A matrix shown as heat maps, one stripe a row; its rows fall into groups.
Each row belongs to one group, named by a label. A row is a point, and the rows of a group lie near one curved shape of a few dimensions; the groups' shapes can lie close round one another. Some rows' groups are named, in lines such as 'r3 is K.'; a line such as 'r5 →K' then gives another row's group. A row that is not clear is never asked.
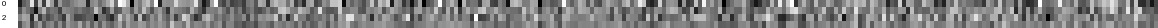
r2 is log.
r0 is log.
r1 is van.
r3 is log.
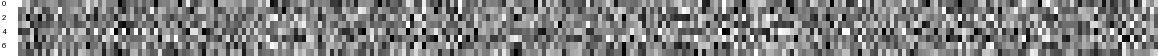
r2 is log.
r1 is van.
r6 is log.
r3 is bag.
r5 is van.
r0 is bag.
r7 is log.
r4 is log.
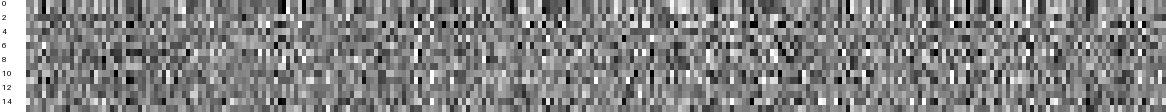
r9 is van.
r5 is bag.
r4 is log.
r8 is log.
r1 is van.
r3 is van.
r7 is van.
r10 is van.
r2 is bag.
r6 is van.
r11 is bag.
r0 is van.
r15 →van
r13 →log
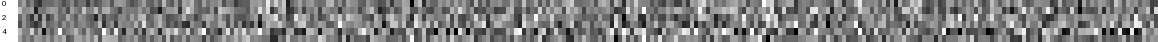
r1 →bag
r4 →van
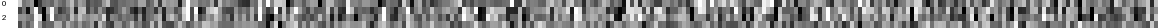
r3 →van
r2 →log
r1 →log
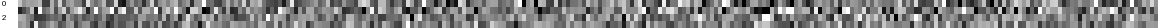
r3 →log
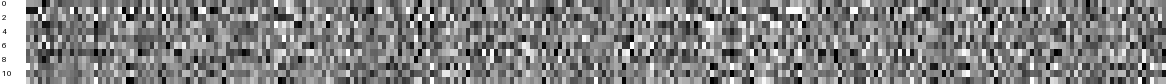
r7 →bag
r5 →log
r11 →bag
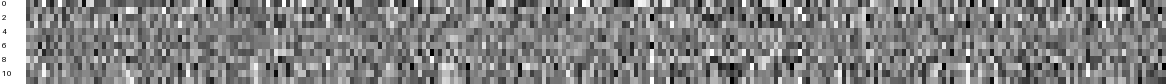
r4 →bag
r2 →van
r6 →log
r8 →bag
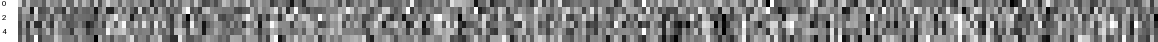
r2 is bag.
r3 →log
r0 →bag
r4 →bag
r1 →log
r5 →van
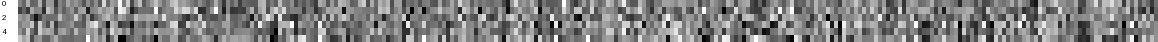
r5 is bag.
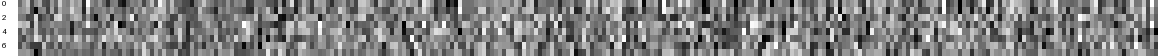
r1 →van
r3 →bag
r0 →van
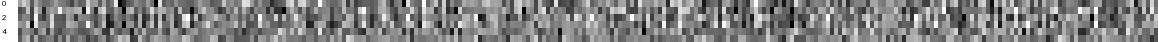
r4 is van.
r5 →log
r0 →bag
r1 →van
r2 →log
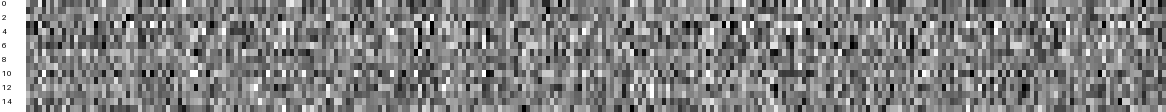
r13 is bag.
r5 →log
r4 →log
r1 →log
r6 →bag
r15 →log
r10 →log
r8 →log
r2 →bag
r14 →van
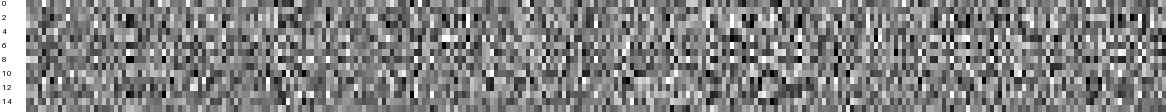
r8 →bag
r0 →van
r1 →bag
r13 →bag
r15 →van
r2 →van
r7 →log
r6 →van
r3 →bag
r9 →log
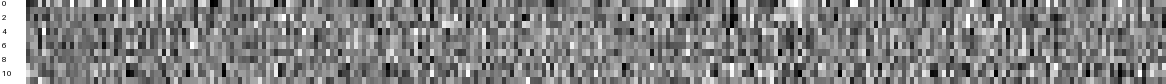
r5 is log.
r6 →log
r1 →log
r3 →bag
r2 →log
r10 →bag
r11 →van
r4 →log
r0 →log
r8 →log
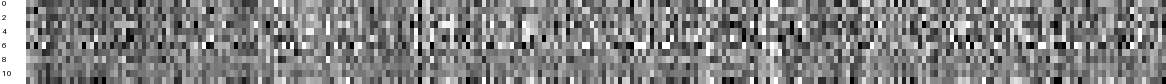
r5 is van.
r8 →bag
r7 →bag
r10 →bag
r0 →bag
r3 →bag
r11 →bag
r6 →log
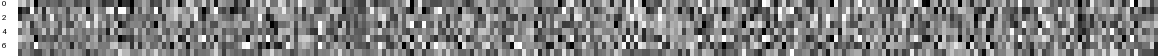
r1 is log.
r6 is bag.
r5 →van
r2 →log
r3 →bag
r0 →van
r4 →van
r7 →log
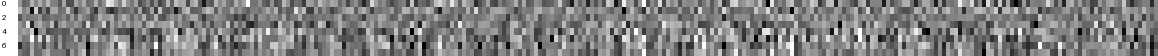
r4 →van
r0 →bag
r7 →bag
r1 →log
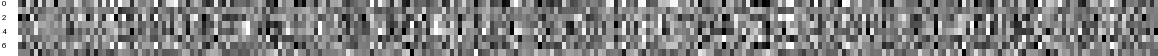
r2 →log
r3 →bag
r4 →bag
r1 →bag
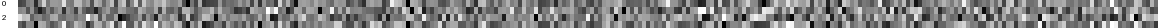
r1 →bag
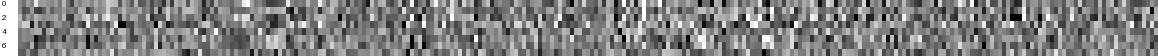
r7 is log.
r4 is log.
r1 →bag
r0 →bag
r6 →bag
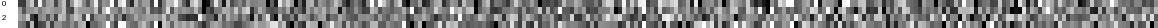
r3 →bag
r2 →van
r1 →bag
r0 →log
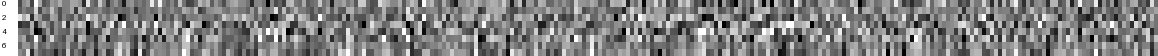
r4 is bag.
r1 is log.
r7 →log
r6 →log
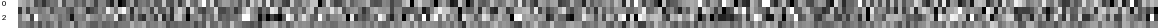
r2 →bag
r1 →bag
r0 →van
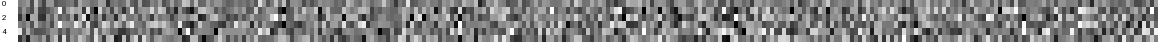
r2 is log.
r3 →van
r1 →van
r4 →bag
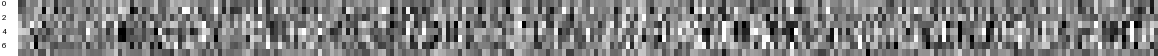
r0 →log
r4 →bag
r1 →log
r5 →van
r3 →van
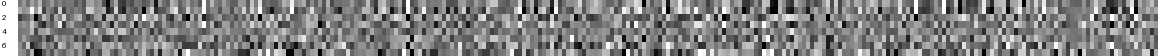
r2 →log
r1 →van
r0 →van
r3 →van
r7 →bag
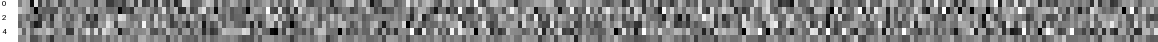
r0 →log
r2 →bag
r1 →van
